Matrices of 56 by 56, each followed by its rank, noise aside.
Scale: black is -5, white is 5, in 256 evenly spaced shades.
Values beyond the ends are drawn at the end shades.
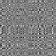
two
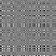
one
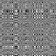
two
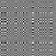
one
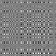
one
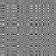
one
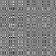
two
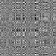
two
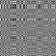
one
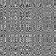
three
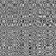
four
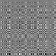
two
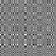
one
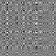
two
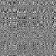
three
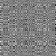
two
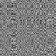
four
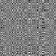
three
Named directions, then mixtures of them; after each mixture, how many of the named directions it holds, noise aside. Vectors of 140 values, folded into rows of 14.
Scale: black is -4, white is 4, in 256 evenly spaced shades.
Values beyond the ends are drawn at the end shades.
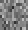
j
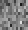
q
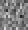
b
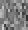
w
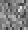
four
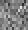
three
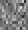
four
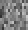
one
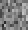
three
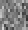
one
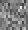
four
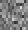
three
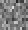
one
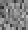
four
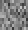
three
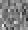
two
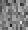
one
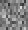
four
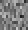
two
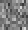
four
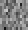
three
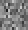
two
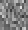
three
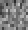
four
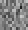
one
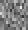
three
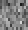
two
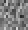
one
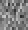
one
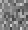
four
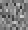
two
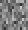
two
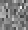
three
